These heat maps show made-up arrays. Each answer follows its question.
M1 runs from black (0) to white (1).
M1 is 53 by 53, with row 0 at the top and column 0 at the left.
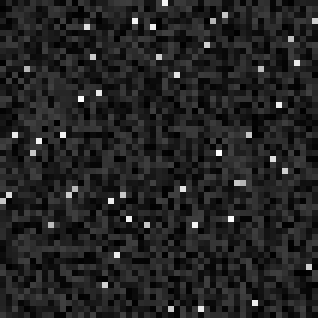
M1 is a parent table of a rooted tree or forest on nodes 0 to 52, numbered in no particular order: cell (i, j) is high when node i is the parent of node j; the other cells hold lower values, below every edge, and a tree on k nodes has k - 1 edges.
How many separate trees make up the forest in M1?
7
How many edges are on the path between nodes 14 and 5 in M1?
3
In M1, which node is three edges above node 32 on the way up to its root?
22
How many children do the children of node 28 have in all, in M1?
1
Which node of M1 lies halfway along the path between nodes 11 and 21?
25
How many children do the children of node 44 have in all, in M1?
2
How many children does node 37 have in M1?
3
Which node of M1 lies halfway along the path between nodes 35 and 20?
2
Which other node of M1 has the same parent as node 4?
43
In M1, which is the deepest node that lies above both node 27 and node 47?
51
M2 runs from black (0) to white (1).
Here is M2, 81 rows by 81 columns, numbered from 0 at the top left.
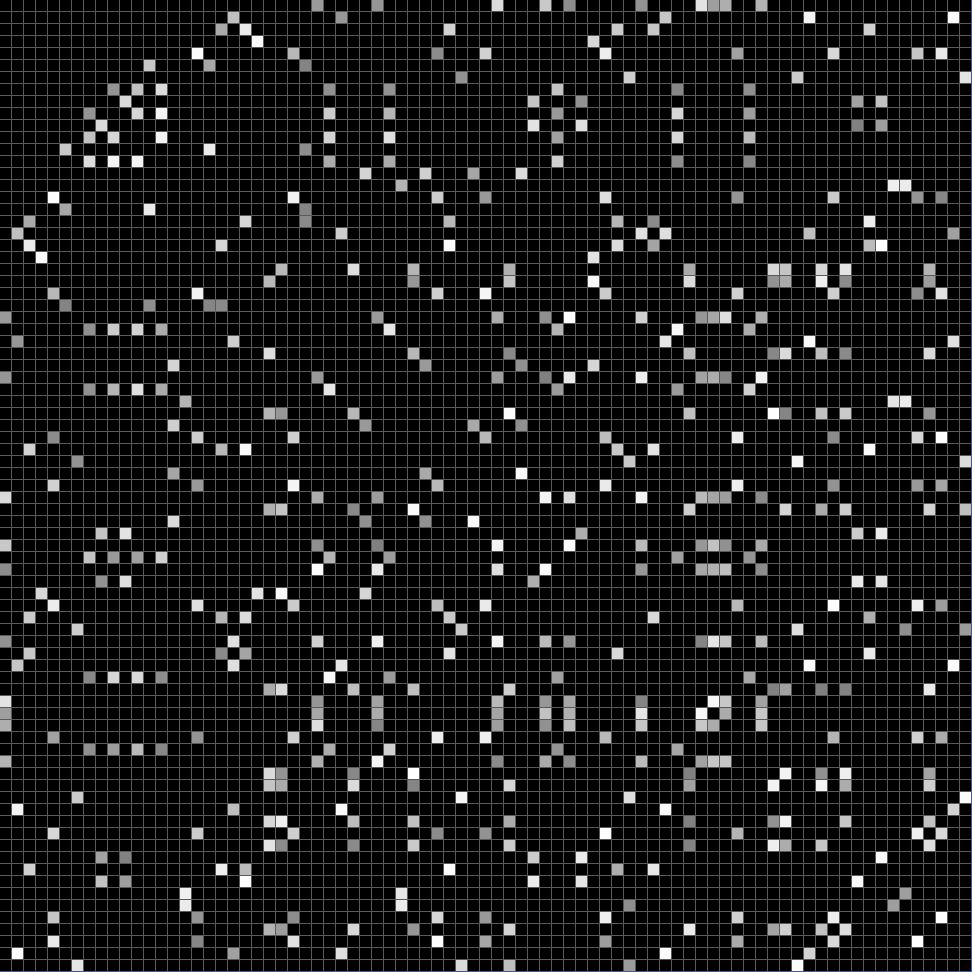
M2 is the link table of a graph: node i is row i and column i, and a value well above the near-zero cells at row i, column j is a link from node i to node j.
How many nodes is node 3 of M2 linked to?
2
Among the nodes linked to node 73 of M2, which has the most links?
node 20
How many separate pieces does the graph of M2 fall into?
5
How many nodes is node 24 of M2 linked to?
9
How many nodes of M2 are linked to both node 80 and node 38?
3
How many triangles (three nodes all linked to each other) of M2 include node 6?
6
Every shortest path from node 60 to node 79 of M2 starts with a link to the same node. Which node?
node 53
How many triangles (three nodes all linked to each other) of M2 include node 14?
5
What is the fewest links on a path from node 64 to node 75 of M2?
5
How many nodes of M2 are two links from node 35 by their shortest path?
1
